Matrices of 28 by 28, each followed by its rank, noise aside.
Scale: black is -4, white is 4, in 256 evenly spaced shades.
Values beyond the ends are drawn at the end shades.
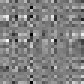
two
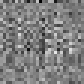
four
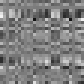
two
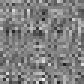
six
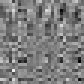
four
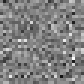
six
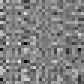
four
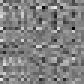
four
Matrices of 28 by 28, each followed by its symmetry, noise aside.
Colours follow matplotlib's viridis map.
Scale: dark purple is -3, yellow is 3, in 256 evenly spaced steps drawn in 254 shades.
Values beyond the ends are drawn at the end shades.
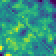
symmetric across the other diagonal.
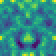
mirrored left to right.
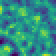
symmetric across the other diagonal.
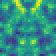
mirrored left to right.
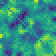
symmetric.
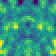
mirrored left to right.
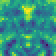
mirrored left to right.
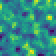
antisymmetric.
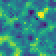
symmetric across the other diagonal.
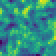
antisymmetric.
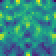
mirrored left to right.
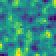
antisymmetric.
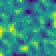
antisymmetric.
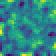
symmetric across the other diagonal.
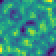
symmetric.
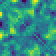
symmetric.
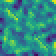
symmetric across the other diagonal.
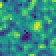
antisymmetric.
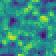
same after a half turn.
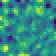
antisymmetric.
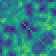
symmetric.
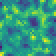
symmetric across the other diagonal.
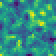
symmetric across the other diagonal.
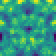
mirrored left to right.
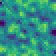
same after a half turn.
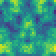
mirrored left to right.
